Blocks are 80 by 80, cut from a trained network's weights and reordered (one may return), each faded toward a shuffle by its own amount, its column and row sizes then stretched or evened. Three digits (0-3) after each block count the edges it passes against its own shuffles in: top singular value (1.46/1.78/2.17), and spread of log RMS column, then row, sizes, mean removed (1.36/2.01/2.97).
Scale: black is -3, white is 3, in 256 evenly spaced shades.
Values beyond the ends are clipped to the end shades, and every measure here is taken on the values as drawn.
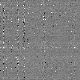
1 2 1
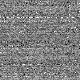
1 0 2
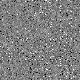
0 1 1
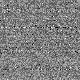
0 0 2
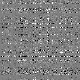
1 2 3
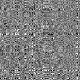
3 2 2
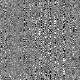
1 3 0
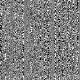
0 3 0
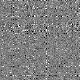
1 2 2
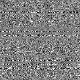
0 1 3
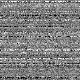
3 1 3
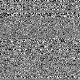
0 0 3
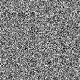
1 0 1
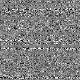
0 1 3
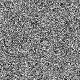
0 0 1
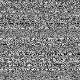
0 0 3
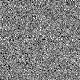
1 0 1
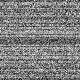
3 0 1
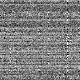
3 2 0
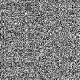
2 1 0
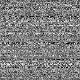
1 1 3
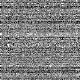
3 2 2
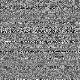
0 1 3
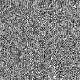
2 2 0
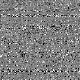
1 1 3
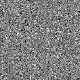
0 1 0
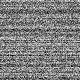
3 0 1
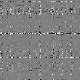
2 2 3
